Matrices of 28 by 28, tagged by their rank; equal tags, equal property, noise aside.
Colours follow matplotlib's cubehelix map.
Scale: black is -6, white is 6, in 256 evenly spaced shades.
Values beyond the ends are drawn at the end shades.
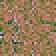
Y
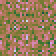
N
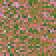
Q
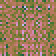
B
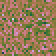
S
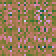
B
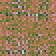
B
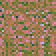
S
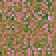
S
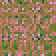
N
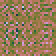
B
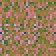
N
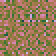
B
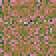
Y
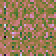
B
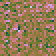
N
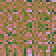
B
